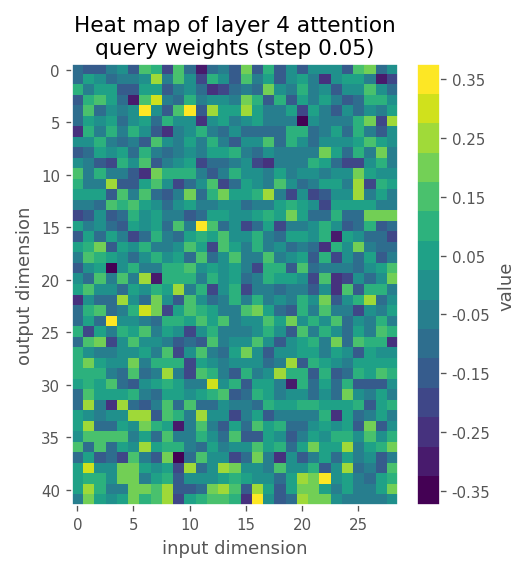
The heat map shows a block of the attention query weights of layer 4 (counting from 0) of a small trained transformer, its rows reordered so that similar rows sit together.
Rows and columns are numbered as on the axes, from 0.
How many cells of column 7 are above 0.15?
5
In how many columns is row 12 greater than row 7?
12
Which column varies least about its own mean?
2
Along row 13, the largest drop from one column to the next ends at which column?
22
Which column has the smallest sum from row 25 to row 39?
9
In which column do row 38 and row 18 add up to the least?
27
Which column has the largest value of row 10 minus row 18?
25
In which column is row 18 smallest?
23
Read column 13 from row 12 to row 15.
0.2 0 0.05 -0.1
